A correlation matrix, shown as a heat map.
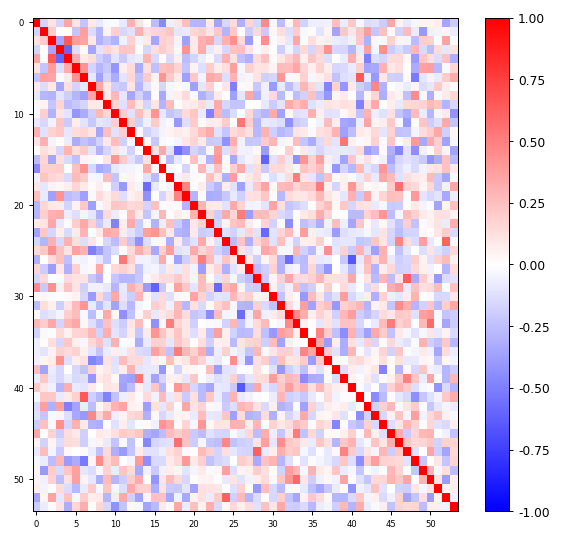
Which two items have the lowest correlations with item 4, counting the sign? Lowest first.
3, 42
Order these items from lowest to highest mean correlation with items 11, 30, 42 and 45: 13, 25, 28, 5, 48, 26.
28, 5, 25, 13, 48, 26
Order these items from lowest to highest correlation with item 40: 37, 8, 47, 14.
14, 8, 37, 47
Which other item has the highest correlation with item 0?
29
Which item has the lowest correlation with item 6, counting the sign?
48
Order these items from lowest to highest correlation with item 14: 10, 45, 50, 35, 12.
45, 12, 35, 50, 10
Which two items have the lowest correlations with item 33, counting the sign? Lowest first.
15, 52
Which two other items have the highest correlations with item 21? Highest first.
26, 44
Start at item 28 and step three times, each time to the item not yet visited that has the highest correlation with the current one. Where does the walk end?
13
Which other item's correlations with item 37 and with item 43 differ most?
7
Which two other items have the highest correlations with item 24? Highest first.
52, 46
